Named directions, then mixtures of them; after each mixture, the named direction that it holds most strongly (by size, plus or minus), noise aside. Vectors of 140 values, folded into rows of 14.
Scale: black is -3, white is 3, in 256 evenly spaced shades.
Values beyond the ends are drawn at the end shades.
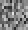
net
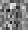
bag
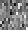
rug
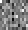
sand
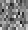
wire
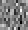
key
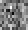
bag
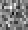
net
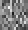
net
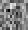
bag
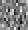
key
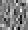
key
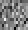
net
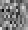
bag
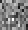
sand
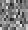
wire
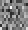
bag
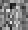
bag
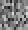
net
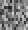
net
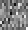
rug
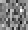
key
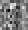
bag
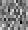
key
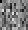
sand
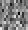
wire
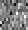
rug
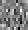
key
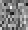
rug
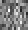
key
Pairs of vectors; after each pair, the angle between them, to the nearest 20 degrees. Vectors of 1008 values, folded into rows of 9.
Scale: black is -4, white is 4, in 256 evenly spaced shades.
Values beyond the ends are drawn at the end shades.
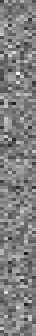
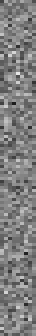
20 degrees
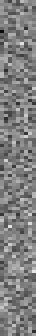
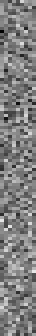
20 degrees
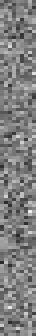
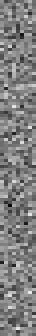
40 degrees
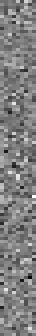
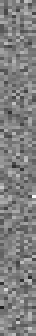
40 degrees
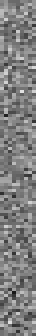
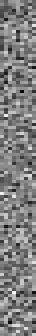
160 degrees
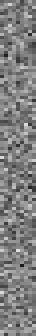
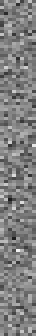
60 degrees
